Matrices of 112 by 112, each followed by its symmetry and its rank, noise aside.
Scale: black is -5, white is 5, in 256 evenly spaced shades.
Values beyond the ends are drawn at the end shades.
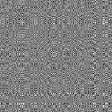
symmetric, rank four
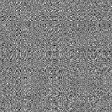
antisymmetric, rank six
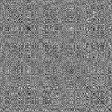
symmetric, rank six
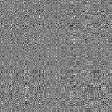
no symmetry, rank six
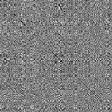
symmetric, rank six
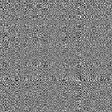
antisymmetric, rank six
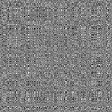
antisymmetric, rank four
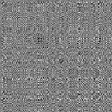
symmetric, rank six
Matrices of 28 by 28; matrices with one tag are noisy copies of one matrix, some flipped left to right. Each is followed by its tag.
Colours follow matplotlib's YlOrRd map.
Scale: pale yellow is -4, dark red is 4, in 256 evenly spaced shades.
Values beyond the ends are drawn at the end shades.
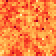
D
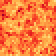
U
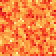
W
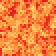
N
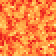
N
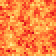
U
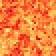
D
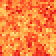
D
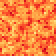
N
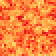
U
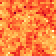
D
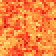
D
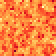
W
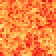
D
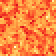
W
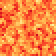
W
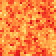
D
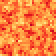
W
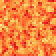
W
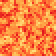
W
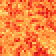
D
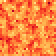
N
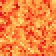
W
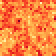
D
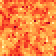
D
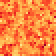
W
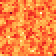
W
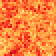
D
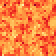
N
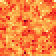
U
